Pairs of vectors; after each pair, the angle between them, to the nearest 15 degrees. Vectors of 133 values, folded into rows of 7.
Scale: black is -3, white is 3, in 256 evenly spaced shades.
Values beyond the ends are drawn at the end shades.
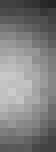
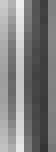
90 degrees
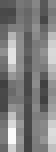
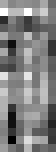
135 degrees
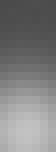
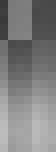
30 degrees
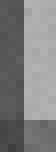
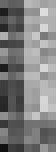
30 degrees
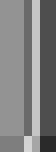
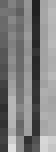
150 degrees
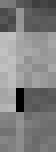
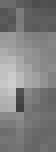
30 degrees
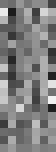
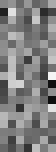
150 degrees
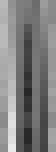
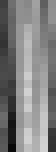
165 degrees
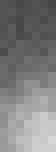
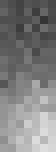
15 degrees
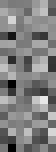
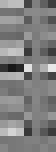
90 degrees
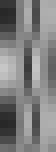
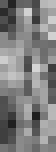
30 degrees
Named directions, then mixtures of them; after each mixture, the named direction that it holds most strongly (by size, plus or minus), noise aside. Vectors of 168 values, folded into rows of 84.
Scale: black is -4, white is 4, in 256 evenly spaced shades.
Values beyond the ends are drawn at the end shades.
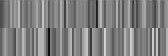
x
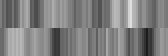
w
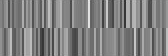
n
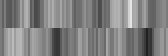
w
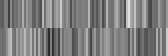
n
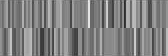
n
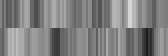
w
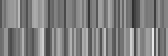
x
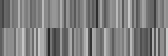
x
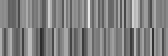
n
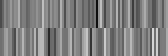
x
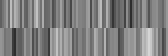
w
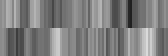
w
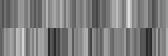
w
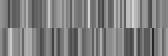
n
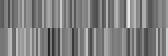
n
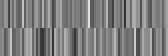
n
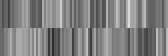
w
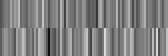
x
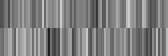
x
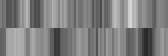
w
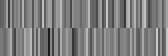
n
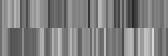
w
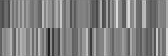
x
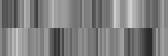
w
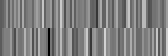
x
